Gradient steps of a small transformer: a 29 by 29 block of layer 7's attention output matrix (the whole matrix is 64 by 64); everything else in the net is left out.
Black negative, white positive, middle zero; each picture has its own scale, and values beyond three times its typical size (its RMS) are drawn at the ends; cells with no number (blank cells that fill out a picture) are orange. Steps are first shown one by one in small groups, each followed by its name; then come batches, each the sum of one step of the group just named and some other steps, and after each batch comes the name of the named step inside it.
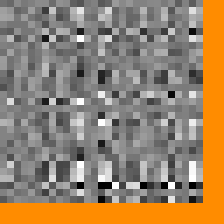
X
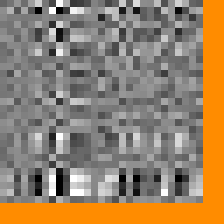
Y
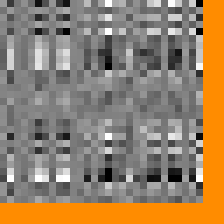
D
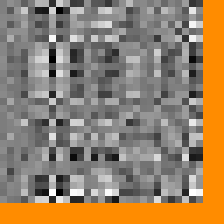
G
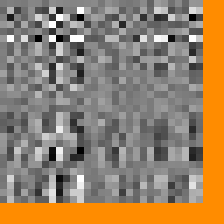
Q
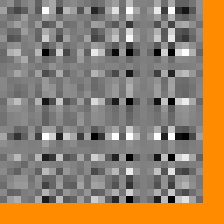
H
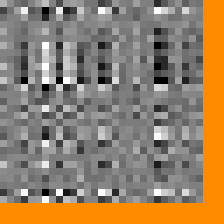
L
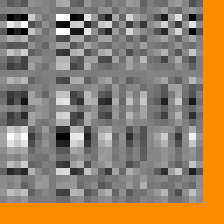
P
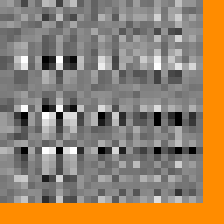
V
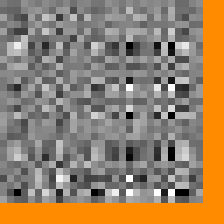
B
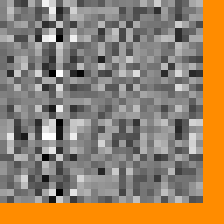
Y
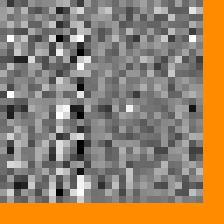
Q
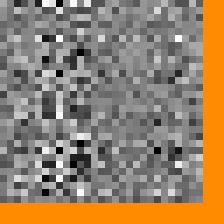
V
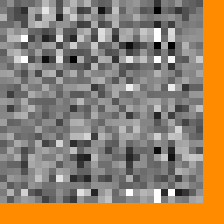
B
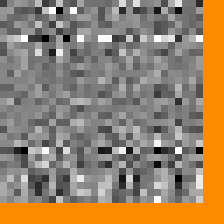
Y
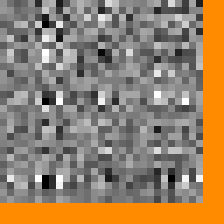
D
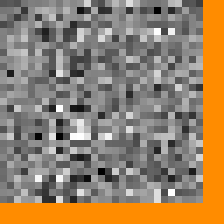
D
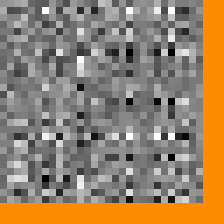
H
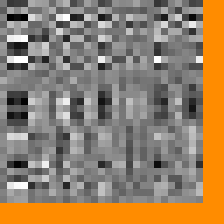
P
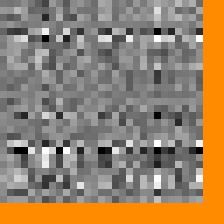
V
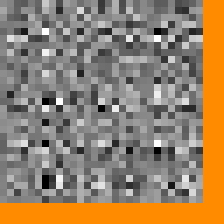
B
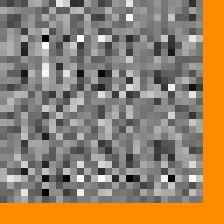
X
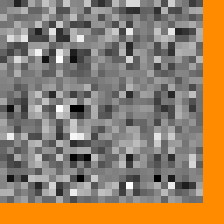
Y
